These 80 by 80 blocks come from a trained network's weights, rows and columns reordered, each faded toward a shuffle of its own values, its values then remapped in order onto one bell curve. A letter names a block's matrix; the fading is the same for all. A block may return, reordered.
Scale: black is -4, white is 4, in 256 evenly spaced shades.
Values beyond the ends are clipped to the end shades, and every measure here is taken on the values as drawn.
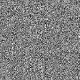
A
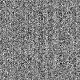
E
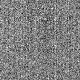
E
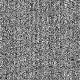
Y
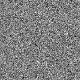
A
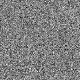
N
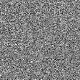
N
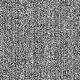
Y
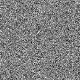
A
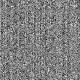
Y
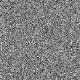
A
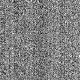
Y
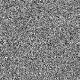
N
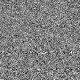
N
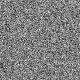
N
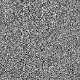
A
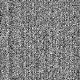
Y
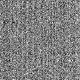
Y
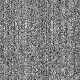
Y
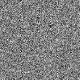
A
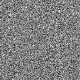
A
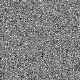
N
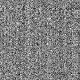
E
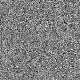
N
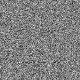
N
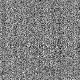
E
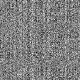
Y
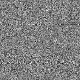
N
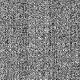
Y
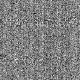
E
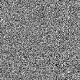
A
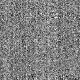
E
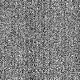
E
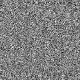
N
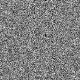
A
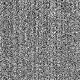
Y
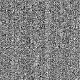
E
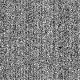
Y
